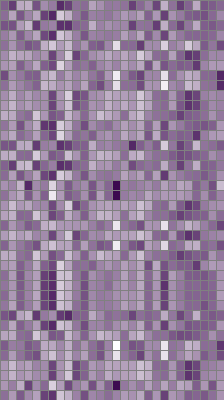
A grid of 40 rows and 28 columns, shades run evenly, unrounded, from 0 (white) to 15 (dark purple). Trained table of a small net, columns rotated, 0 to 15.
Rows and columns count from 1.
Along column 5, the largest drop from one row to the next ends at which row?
16
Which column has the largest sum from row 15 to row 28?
23
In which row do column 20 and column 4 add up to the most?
19
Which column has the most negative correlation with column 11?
18
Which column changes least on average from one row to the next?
26
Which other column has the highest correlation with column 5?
17
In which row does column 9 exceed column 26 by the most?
39
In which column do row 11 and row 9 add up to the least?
15
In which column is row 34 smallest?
5
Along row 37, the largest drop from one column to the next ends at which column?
8
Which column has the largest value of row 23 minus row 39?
28
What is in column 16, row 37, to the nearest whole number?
6
